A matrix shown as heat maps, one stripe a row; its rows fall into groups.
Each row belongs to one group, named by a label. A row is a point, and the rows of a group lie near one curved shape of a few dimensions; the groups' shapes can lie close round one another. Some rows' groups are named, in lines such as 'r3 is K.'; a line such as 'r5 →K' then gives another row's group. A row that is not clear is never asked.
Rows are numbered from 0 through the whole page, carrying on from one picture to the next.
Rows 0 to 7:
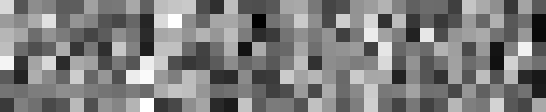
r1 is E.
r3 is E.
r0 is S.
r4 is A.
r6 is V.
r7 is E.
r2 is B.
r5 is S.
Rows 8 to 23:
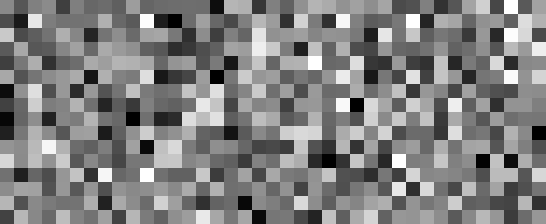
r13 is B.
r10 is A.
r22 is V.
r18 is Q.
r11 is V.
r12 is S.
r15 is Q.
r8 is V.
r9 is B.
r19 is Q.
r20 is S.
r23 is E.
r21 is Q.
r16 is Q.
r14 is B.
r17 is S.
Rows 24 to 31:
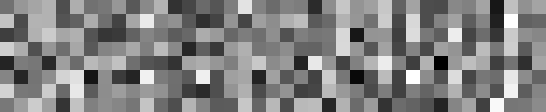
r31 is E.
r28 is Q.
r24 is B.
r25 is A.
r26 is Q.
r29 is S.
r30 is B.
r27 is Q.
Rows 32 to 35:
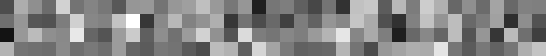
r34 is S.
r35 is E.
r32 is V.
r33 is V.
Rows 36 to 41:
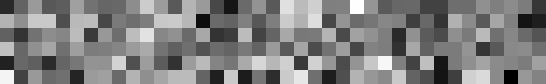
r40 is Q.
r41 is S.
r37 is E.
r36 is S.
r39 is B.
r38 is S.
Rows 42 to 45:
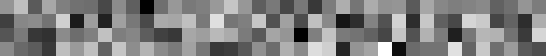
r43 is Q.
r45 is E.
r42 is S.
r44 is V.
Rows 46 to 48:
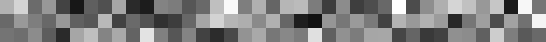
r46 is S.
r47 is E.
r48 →E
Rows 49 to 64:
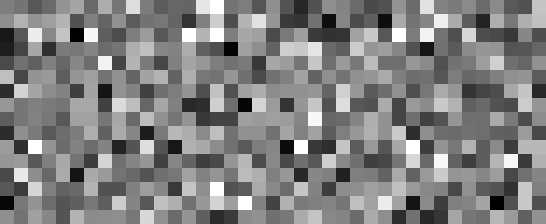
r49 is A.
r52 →S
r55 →S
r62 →B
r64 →E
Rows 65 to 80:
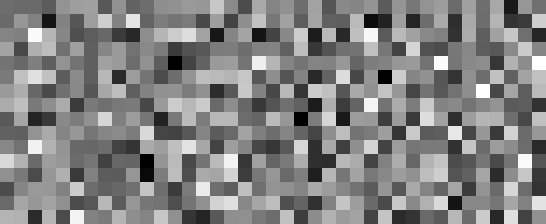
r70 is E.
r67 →V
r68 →B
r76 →E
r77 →E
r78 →S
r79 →E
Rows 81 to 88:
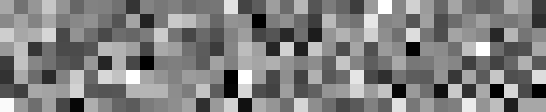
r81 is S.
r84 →Q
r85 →S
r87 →S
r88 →S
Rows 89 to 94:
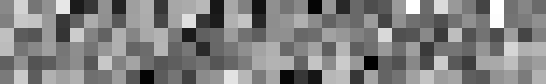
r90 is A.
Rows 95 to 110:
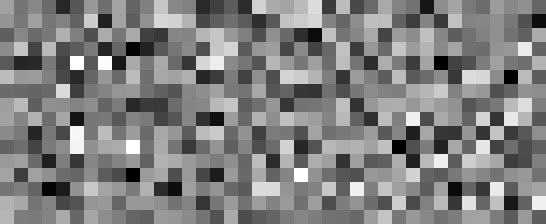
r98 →S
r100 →S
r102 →S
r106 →Q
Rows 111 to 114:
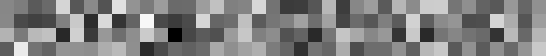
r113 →B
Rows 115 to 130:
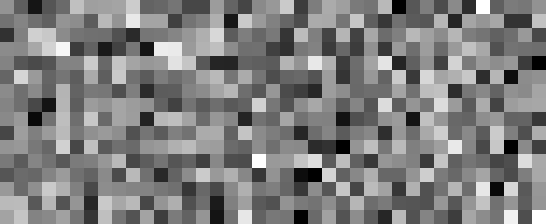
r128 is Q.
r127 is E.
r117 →Q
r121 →E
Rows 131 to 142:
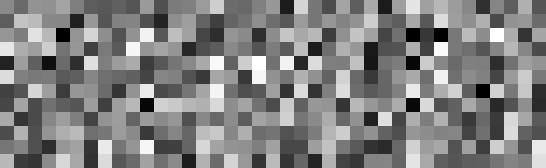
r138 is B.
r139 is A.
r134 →Q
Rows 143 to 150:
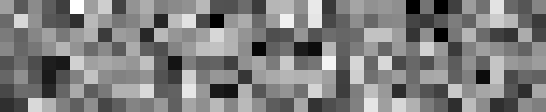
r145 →B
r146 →E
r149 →E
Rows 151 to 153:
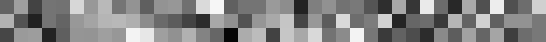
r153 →S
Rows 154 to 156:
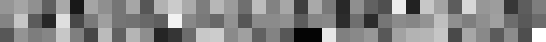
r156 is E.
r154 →Q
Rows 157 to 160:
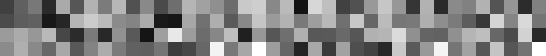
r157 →Q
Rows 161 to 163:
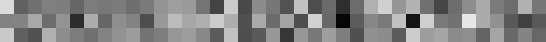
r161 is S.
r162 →Q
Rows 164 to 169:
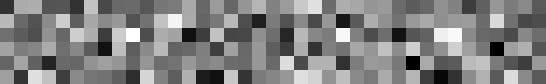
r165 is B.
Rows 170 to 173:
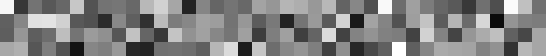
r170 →A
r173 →S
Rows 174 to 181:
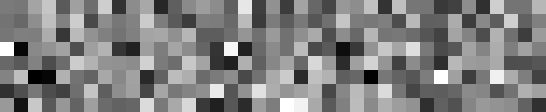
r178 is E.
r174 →E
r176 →E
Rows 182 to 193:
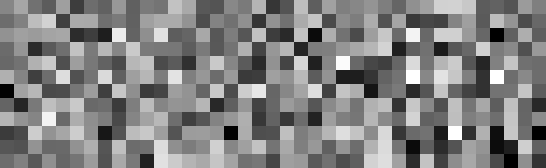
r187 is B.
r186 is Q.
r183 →E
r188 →S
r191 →S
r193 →B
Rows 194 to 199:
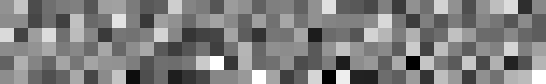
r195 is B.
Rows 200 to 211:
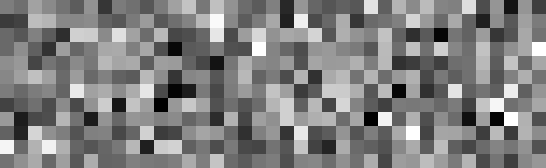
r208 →A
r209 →B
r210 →Q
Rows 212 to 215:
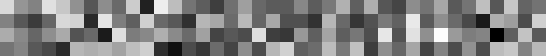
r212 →Q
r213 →S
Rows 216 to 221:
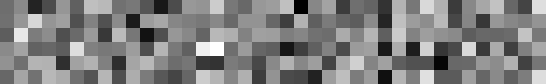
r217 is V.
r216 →V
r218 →S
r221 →E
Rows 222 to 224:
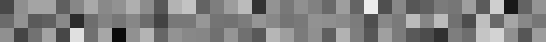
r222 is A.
